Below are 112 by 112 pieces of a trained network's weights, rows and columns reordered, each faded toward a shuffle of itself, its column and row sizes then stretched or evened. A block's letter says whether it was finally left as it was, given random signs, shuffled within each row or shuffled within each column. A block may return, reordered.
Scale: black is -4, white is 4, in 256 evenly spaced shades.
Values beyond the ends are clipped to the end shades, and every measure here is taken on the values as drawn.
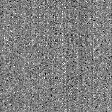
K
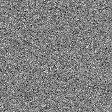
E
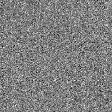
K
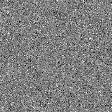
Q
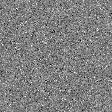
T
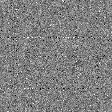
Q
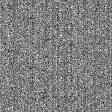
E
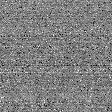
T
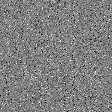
E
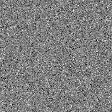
Q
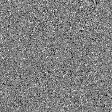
Q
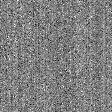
E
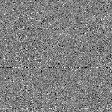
K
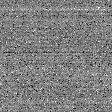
T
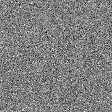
T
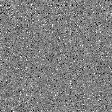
Q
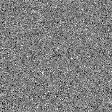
Q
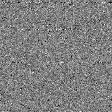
T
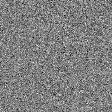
E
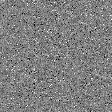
E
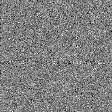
Q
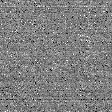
K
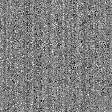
K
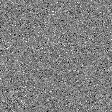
T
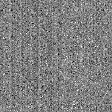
K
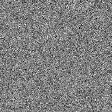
Q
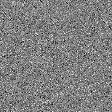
Q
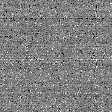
K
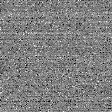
K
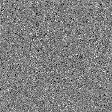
Q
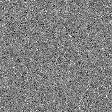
E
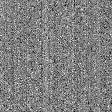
E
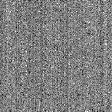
K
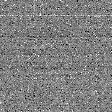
K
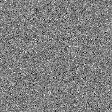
Q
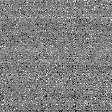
K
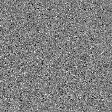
Q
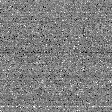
T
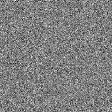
K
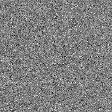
Q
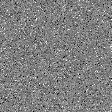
E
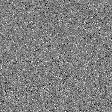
T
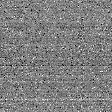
K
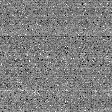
K
